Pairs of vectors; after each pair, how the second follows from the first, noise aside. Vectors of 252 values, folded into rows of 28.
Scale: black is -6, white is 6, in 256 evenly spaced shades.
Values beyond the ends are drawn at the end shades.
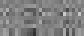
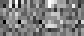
reversed, negated, scaled up.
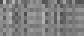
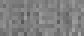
reversed, shrunk.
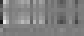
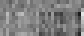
reversed, negated.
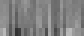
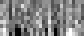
scaled up.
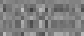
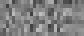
wrapped around, negated.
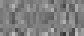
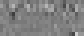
partly zeroed.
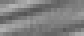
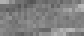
reversed, partly zeroed.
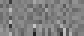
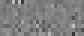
reversed, partly zeroed.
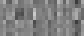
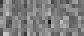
reversed, negated.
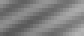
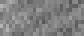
reversed, partly zeroed.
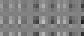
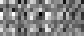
reversed, negated, scaled up.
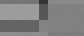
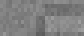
reversed, shrunk.
